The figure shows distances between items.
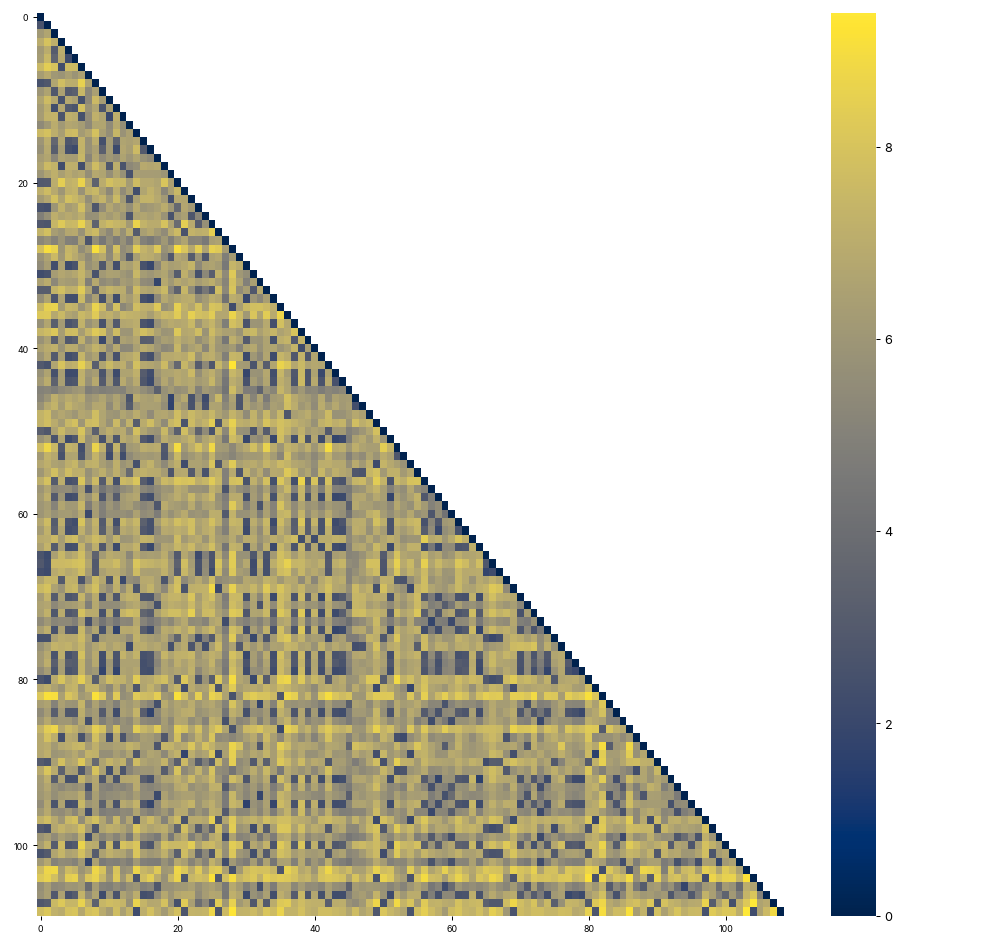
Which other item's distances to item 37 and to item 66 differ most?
56
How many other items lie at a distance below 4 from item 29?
8
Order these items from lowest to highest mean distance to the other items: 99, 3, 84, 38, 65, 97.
84, 99, 65, 3, 97, 38
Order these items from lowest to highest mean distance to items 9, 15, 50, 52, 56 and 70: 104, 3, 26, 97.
3, 26, 97, 104
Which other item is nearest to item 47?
19
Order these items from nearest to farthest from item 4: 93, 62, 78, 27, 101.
62, 78, 27, 93, 101
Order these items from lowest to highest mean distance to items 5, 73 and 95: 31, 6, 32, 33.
32, 31, 33, 6
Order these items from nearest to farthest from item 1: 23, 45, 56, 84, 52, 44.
23, 45, 84, 44, 56, 52
